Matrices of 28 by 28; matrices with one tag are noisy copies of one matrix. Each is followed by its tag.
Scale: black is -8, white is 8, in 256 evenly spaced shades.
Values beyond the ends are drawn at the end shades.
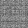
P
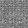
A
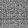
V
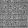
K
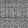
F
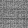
V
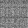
F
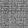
A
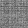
A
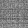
V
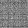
K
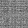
A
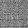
K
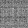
F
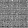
K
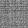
A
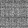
F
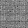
P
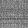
V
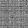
A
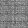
P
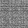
A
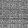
V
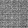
K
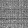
V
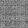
P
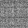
F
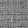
K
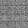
P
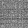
V
